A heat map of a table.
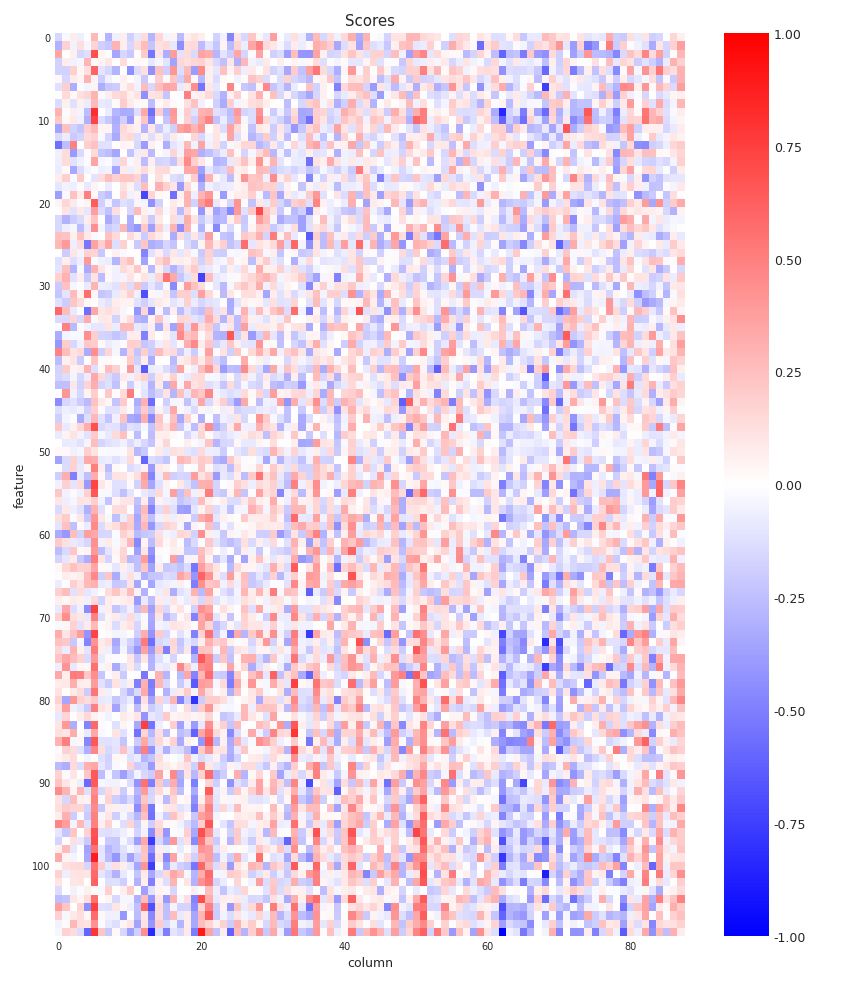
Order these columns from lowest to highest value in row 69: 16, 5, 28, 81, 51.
16, 81, 28, 51, 5
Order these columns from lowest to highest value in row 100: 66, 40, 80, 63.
66, 63, 80, 40
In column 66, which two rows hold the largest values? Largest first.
85, 29
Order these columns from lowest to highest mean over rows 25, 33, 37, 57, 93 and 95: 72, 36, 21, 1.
72, 36, 1, 21
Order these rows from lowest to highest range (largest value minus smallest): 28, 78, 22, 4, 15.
28, 22, 15, 4, 78
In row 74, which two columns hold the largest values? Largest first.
50, 5
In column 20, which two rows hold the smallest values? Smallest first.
29, 6
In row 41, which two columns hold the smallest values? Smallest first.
68, 48
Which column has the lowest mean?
13
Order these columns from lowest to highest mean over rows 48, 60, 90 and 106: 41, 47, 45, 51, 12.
45, 12, 41, 47, 51
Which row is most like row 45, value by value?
41
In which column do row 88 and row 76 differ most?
1
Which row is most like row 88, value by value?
60
